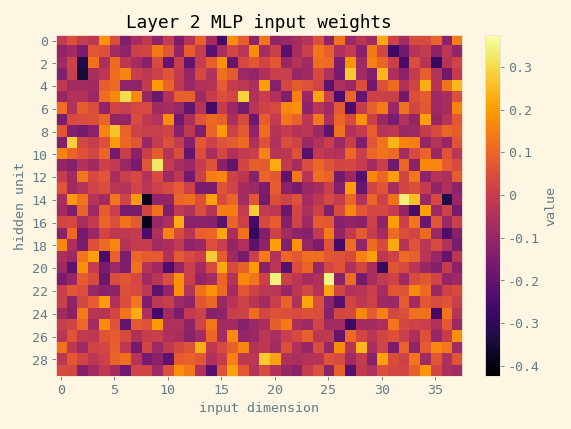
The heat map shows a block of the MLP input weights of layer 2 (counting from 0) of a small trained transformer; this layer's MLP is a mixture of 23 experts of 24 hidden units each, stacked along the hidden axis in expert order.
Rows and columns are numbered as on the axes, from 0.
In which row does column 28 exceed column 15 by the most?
24
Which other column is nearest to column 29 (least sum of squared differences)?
3
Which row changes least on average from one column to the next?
26
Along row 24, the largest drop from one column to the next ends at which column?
35
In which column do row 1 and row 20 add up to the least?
21
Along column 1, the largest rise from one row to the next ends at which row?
9
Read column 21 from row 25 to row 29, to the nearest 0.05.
0.15 0 0.05 -0.05 -0.1
